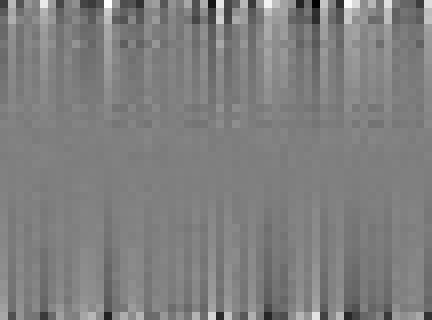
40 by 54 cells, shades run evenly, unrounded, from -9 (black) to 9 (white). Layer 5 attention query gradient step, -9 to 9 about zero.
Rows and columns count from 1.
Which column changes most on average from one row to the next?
28
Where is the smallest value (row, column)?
1, 40
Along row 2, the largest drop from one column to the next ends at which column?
29
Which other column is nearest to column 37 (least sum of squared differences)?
42
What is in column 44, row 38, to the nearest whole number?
-2
